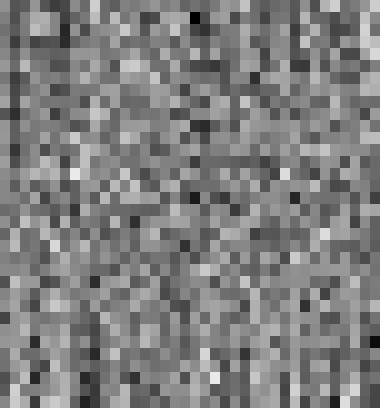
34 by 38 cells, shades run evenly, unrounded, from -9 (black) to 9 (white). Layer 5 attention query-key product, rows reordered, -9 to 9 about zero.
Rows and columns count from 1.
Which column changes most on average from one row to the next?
20
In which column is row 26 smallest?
31
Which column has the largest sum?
13
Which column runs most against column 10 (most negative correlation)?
2
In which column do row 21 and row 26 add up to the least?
19
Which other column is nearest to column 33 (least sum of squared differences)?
24
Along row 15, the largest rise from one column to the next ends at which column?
29
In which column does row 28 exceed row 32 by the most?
4
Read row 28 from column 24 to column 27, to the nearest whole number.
2 1 0 3
